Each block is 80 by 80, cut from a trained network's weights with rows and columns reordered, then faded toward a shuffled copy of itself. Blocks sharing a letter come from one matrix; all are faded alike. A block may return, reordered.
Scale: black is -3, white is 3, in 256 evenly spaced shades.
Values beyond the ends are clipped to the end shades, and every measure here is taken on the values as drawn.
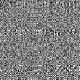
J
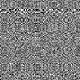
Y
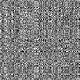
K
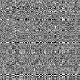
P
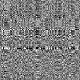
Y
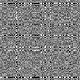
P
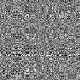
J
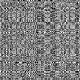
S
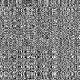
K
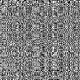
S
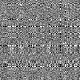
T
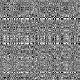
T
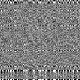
P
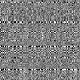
T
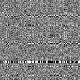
P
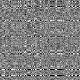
P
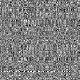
J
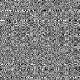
J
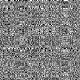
J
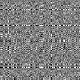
T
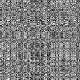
S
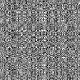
K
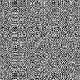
Y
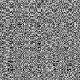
Y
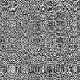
J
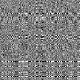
T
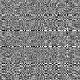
T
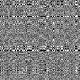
P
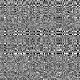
T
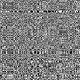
Y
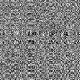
Y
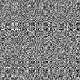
Y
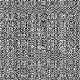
S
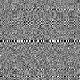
P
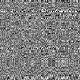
J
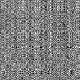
S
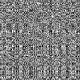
S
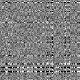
P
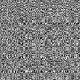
Y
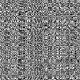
K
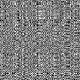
S
